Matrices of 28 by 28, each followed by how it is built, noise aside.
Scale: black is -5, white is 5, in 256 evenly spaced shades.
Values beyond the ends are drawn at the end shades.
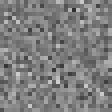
noise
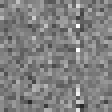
uneven columns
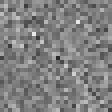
diagonal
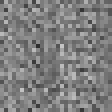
repeating rows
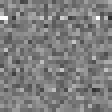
uneven rows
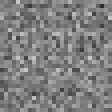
repeating columns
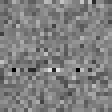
uneven rows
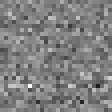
uneven rows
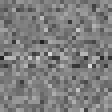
uneven rows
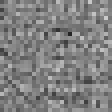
blocks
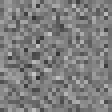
repeating rows
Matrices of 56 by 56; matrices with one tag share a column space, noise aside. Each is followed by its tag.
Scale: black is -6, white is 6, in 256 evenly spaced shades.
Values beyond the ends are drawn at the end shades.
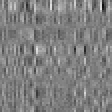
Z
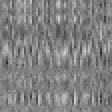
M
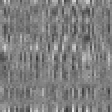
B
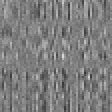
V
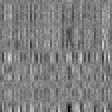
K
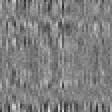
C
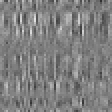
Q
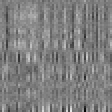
K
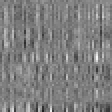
K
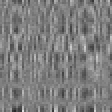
B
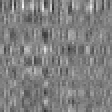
Z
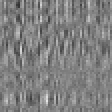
M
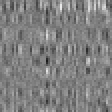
Z
